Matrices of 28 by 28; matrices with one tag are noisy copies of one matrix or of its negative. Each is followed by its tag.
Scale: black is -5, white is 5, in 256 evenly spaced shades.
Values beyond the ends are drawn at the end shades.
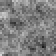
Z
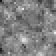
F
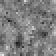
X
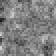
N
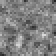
X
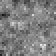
Z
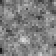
F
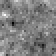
Z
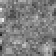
N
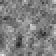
X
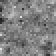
N
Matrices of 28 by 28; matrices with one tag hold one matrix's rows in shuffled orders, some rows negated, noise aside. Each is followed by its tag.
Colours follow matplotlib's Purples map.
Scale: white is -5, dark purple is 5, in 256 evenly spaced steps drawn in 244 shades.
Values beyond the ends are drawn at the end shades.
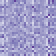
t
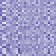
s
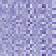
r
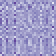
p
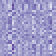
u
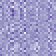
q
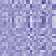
r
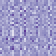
q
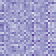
t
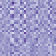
q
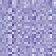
u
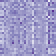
t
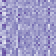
s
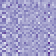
s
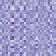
q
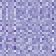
p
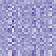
u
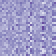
r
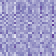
p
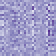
t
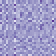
p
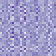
q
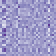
s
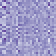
s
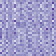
p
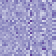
r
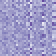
r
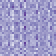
q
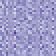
p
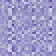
u
